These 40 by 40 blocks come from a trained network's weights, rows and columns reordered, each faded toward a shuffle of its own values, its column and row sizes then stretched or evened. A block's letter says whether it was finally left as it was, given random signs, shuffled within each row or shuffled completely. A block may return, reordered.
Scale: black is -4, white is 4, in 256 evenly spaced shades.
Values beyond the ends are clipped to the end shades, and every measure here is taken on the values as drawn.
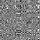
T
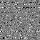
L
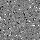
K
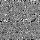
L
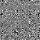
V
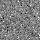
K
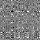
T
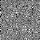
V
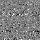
L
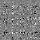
V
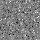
K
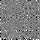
V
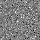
K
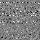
L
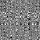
T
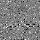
L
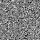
K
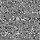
L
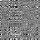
T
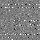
L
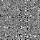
V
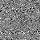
L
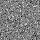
K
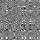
T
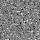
K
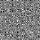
V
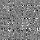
V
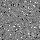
K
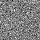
K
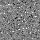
K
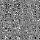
V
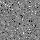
K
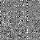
V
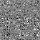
V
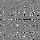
V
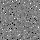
K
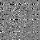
V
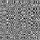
T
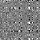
T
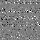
L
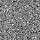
L
